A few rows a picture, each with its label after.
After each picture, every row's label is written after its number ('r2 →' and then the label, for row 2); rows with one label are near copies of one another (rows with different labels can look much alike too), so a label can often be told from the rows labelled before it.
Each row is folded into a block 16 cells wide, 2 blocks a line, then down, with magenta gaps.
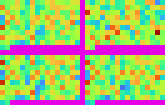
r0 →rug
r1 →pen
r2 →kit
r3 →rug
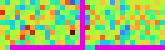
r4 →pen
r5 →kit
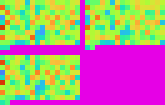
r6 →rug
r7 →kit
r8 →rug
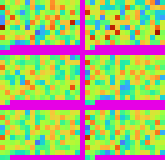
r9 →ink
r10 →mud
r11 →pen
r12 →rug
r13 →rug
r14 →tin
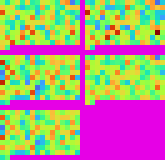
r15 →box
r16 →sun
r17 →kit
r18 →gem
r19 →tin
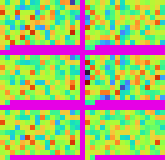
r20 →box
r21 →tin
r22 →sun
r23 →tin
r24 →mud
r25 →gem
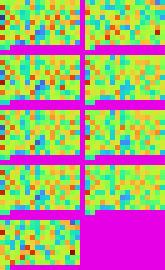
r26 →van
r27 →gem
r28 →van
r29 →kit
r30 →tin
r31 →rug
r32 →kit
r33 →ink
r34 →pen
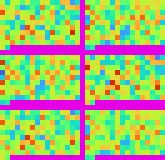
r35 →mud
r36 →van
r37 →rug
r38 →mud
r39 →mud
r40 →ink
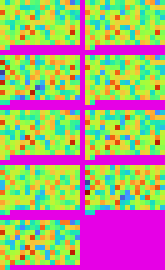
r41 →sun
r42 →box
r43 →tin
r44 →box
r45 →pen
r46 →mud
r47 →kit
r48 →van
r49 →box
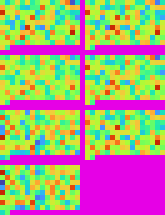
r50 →gem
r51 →mud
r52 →pen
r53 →gem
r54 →kit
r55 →mud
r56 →tin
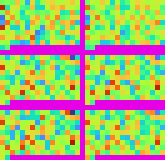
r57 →kit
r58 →tin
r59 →gem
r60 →mud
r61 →gem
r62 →box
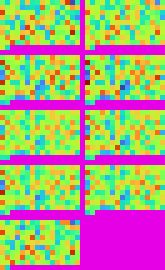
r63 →gem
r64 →box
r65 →ink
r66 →ink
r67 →rug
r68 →tin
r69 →rug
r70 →ink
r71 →box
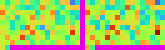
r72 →sun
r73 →sun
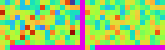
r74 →gem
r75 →box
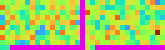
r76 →van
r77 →sun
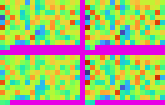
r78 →tin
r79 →tin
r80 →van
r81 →tin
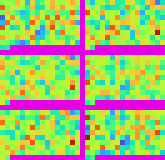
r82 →van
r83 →pen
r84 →gem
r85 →ink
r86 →pen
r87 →ink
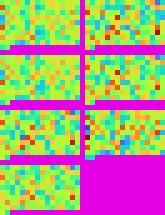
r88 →tin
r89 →mud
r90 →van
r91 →mud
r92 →pen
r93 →rug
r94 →pen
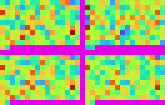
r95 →pen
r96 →rug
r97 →sun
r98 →sun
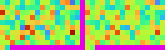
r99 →pen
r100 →sun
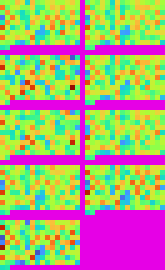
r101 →van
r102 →rug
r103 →pen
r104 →van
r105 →pen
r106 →tin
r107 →rug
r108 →van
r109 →rug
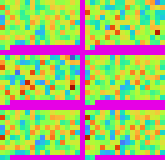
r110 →tin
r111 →sun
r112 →mud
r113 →van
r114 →van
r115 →kit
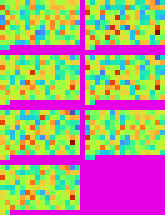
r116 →van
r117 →mud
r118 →mud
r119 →mud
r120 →gem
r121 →rug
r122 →pen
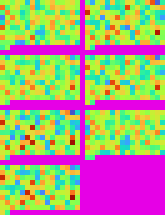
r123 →tin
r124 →gem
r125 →mud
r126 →pen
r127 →mud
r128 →van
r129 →mud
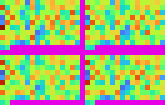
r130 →kit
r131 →van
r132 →tin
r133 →kit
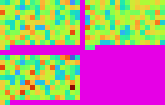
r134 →box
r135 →tin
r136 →pen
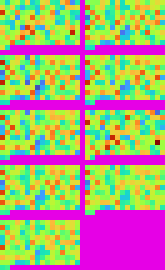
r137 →pen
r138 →van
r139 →kit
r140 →ink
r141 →kit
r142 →pen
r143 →van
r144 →tin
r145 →kit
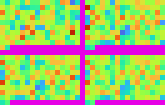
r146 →sun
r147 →rug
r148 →ink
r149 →rug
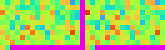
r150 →sun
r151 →box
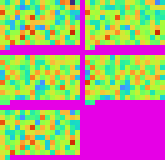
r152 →box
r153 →sun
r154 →van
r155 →van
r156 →box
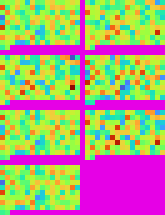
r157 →tin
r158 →pen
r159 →sun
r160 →van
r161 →tin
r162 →mud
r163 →tin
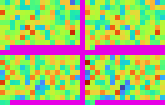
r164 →sun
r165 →mud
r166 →van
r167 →kit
